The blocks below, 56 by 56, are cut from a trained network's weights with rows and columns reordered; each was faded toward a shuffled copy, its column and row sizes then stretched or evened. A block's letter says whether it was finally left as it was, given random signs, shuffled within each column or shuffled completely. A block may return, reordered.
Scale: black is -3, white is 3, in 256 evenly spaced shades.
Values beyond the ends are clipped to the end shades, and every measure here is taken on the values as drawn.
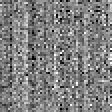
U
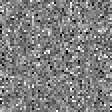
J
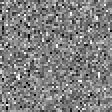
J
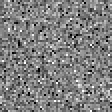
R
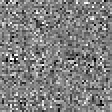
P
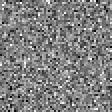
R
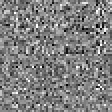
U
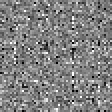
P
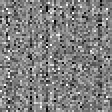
J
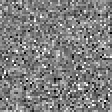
R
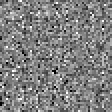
J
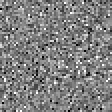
R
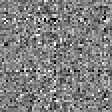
P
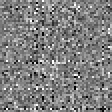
P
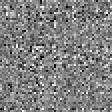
P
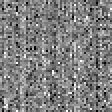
J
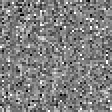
J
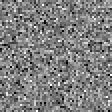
R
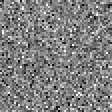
R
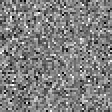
J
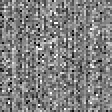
J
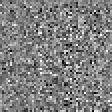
P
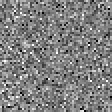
R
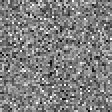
R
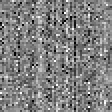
J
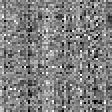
U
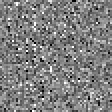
J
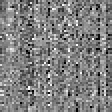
U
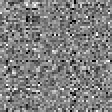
U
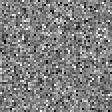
R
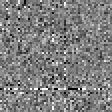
P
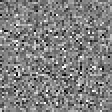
P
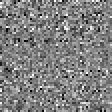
P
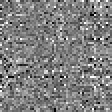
U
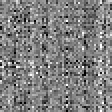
U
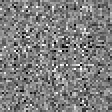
P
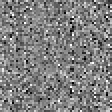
J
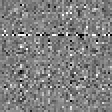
U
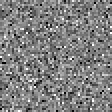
R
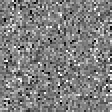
J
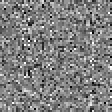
J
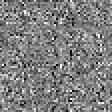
P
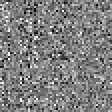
P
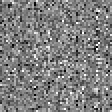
J
